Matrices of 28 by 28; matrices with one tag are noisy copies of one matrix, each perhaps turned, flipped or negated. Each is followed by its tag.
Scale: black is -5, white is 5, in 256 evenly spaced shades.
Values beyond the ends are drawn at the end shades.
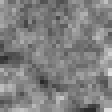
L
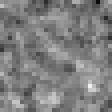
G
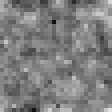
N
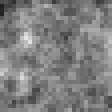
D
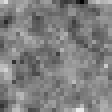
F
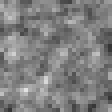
G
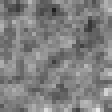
G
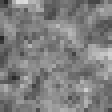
L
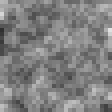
F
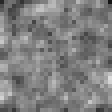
N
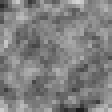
F
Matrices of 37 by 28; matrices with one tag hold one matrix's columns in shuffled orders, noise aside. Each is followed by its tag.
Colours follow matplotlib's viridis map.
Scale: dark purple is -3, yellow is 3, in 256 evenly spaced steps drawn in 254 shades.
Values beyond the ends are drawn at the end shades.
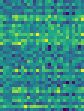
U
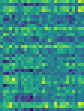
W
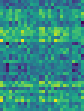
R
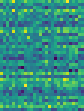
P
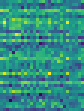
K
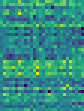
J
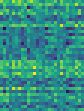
J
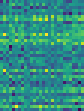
U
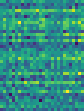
K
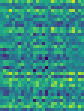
P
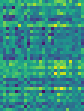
J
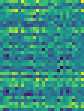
P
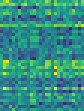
J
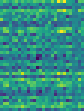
P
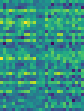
K
